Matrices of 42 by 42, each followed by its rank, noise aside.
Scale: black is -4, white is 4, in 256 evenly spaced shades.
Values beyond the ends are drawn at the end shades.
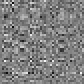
five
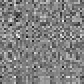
five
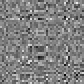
five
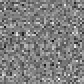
eight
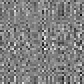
four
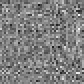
six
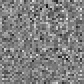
eight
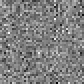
eight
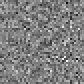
seven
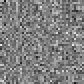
eight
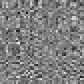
six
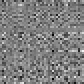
four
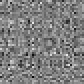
six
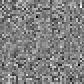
seven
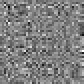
four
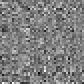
six
